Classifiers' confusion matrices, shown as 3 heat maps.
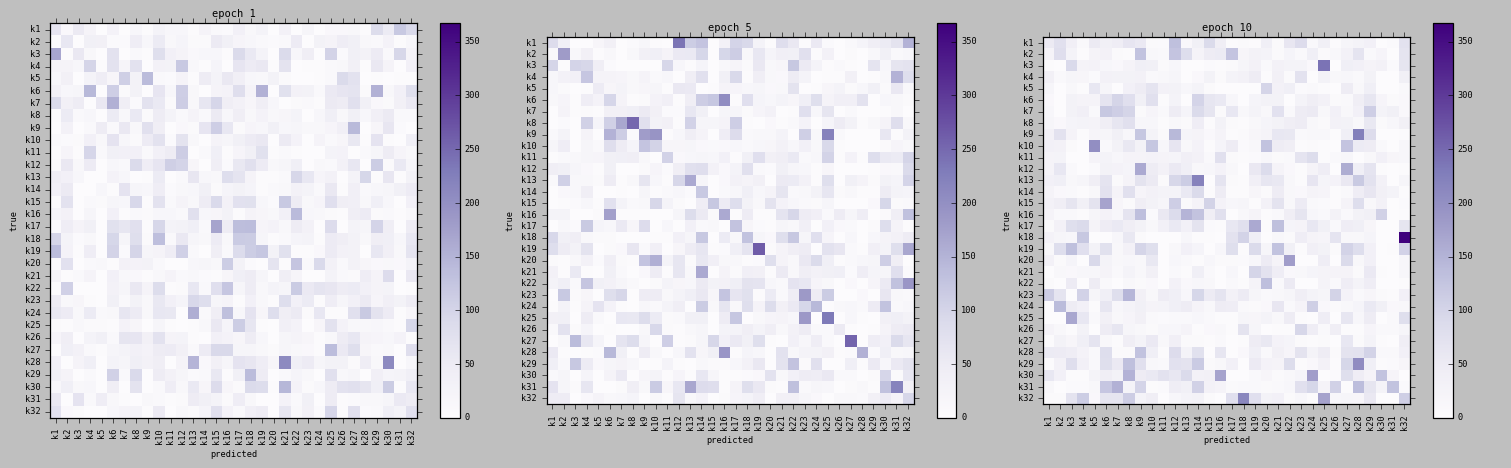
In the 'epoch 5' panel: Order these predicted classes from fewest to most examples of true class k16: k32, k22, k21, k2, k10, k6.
k10, k2, k21, k22, k32, k6
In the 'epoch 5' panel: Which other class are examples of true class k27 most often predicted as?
k3
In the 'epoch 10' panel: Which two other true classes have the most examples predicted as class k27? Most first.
k12, k10
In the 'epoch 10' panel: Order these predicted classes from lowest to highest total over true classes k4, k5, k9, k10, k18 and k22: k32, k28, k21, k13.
k13, k21, k28, k32
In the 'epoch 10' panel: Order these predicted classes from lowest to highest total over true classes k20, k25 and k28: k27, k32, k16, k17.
k17, k16, k32, k27
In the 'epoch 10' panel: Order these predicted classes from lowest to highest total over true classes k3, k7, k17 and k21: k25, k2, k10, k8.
k2, k10, k8, k25
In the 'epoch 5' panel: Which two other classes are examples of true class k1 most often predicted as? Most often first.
k12, k32
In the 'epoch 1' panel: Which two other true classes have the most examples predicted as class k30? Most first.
k28, k21
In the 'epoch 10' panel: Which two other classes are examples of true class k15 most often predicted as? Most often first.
k6, k12
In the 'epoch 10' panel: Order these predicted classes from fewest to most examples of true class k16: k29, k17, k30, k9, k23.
k17, k29, k23, k30, k9
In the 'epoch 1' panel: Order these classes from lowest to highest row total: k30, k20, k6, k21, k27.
k21, k20, k27, k30, k6
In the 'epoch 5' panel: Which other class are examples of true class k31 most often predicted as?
k13
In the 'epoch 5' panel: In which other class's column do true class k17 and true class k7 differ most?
k4
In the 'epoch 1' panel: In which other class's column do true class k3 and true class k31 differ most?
k1
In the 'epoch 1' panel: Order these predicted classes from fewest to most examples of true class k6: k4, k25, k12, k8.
k8, k25, k12, k4
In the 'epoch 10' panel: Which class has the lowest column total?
k31
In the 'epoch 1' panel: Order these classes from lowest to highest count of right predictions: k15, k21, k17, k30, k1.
k21, k1, k15, k30, k17
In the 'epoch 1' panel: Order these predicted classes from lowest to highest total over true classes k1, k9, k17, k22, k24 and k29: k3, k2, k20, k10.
k3, k20, k2, k10
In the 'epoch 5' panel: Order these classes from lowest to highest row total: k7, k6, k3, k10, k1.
k7, k10, k3, k6, k1
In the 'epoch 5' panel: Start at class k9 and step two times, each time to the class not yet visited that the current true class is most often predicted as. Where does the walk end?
k23
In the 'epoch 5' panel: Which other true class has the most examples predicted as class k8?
k27
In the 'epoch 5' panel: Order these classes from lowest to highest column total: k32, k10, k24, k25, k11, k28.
k28, k11, k24, k10, k25, k32
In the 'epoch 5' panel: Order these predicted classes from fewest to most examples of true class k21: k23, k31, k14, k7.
k7, k23, k31, k14
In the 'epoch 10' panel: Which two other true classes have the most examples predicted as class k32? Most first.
k18, k19
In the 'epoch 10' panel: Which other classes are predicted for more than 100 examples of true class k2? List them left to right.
k9, k12, k17
